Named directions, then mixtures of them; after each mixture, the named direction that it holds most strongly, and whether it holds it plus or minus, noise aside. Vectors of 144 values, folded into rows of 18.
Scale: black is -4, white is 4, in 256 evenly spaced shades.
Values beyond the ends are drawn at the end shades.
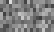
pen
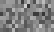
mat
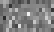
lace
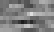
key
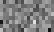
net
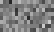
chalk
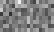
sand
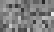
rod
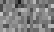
sand, minus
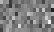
lace, plus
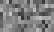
pen, minus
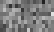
rod, plus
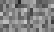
sand, minus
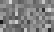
chalk, minus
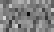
lace, minus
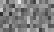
sand, plus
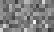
net, plus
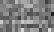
key, minus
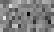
lace, minus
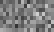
mat, minus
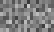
mat, minus
